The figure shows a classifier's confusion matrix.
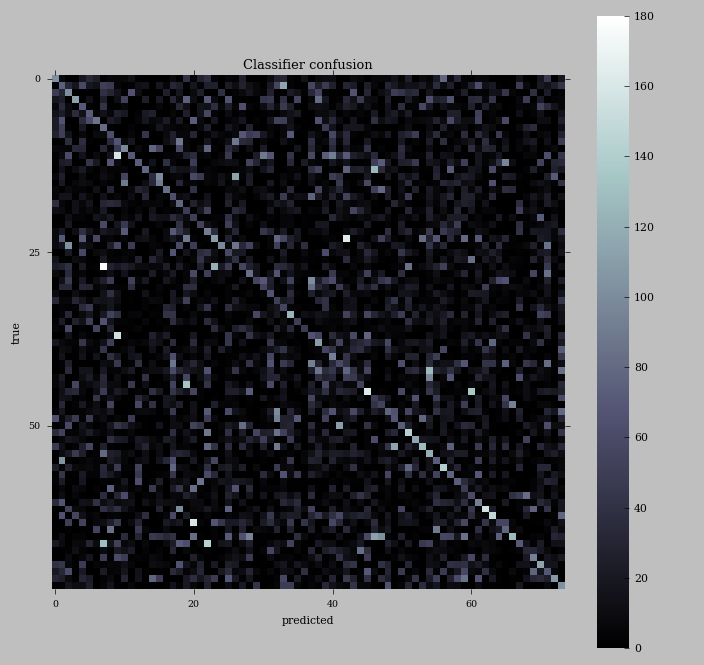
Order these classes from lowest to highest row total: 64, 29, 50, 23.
50, 29, 64, 23
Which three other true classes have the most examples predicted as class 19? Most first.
44, 23, 3
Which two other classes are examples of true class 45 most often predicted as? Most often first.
60, 28
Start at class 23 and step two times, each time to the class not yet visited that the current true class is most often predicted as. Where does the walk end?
54
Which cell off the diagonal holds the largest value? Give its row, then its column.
27, 7
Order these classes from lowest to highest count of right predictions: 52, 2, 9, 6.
9, 6, 2, 52
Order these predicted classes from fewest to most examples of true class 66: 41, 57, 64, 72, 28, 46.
41, 72, 57, 64, 28, 46
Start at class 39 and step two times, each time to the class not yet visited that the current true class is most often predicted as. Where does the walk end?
48
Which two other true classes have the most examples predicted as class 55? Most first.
65, 23
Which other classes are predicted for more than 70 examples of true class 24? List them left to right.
2, 26, 71
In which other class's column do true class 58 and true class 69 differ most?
21
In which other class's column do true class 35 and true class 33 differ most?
7
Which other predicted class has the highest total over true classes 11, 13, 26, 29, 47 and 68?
37
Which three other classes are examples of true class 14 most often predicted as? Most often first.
26, 15, 72
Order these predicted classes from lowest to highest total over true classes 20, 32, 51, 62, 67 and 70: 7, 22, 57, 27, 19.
27, 57, 19, 7, 22
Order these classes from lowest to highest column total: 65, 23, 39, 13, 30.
13, 30, 23, 65, 39
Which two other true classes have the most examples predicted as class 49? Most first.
53, 48
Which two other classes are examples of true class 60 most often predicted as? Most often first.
68, 10
